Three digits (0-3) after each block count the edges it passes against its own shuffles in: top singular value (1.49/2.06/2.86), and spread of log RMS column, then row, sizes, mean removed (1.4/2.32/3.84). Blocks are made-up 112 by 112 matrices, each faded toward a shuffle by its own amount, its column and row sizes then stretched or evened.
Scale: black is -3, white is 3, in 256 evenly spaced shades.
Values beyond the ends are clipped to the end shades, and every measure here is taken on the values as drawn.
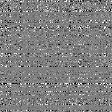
1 2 3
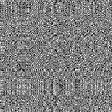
3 0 1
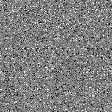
1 0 1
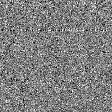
1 0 1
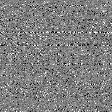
1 0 2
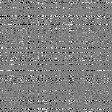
1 2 3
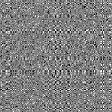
3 2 2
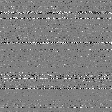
2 0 3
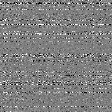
2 1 3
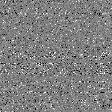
0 0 2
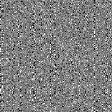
2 2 0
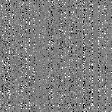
1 3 1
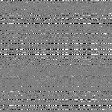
3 0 3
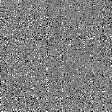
1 2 2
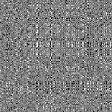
3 2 2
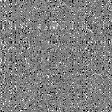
2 2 1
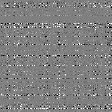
1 2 3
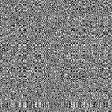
3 1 2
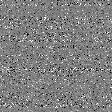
0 0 2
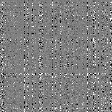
1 3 2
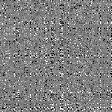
2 2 2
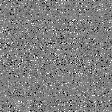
1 0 2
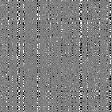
3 3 2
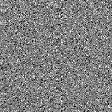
2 1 0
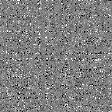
0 2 2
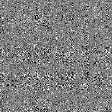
0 2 2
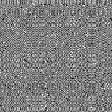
3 0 0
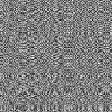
3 1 2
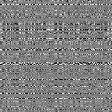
3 1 3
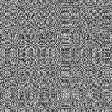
3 1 1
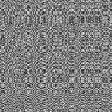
3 2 1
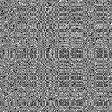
3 1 0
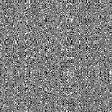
2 2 1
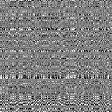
3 0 3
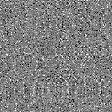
2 1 0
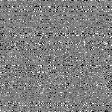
1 1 3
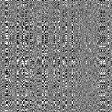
3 3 2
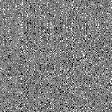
2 2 1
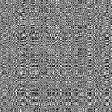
3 2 2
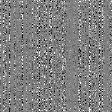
1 3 1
